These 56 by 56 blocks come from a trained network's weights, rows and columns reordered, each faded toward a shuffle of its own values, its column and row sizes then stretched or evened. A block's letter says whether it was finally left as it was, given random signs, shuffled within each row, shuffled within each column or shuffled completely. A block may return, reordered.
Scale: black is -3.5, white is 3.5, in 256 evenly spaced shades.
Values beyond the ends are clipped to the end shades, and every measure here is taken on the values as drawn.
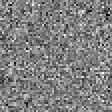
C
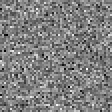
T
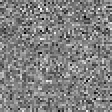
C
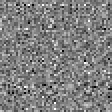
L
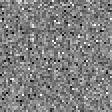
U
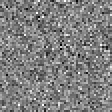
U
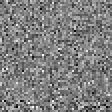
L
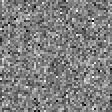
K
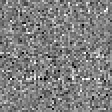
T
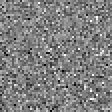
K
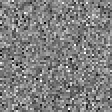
K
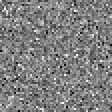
U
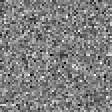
T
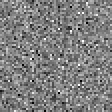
K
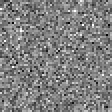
U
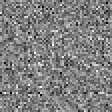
C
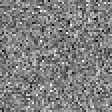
U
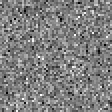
U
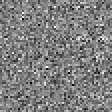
C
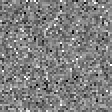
K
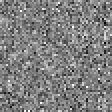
K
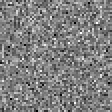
U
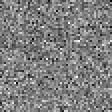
T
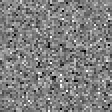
K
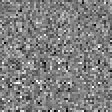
L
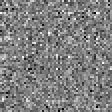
L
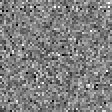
T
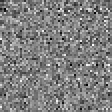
C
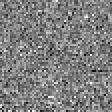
T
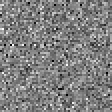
T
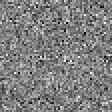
T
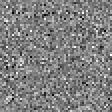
C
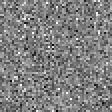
K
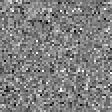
T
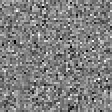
K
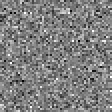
T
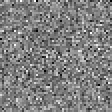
T
